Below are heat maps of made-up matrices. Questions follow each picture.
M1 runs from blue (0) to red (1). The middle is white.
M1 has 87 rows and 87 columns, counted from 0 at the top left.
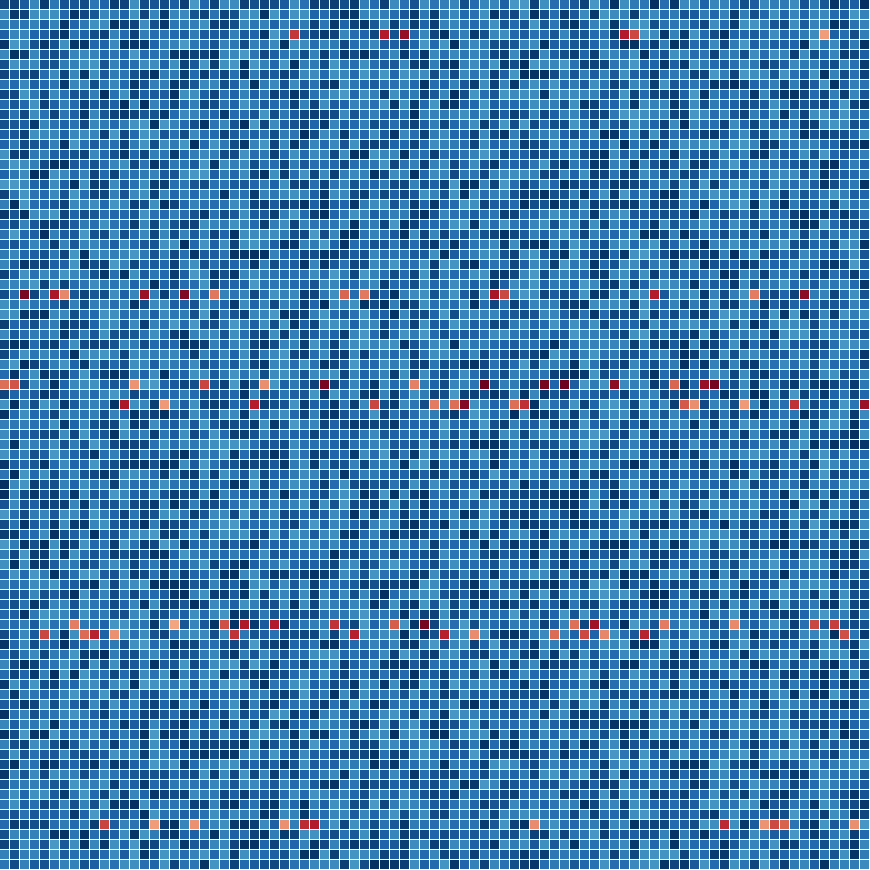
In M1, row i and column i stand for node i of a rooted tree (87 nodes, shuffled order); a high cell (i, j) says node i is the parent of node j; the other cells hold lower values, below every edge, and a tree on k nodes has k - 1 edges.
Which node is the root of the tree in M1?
3
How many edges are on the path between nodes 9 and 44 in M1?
2
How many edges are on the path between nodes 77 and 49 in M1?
4
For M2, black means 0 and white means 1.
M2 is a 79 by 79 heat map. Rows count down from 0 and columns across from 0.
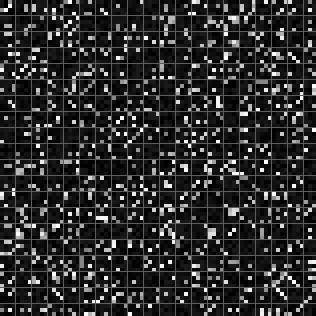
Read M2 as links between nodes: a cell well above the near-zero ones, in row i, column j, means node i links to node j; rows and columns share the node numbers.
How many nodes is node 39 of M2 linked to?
7
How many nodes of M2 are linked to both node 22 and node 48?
8
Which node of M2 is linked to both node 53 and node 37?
node 76
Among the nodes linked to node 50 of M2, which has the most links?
node 11
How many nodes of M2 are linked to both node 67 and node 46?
2
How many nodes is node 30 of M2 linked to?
8
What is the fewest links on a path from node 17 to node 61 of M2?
2
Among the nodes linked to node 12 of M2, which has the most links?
node 8
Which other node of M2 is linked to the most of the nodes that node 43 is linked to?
node 52
